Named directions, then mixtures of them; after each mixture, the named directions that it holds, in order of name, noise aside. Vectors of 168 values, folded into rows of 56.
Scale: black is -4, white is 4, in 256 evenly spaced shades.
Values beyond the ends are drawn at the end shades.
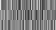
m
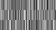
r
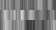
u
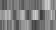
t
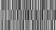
m.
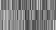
m, u.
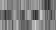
t.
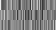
m.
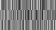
m.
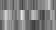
t, u.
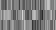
m, t.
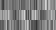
r, t.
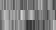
u.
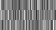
m, r.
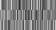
m.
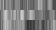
u.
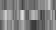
t, u.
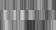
u.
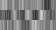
t.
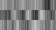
t.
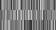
m, u.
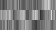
t.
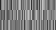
m.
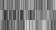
r, u.
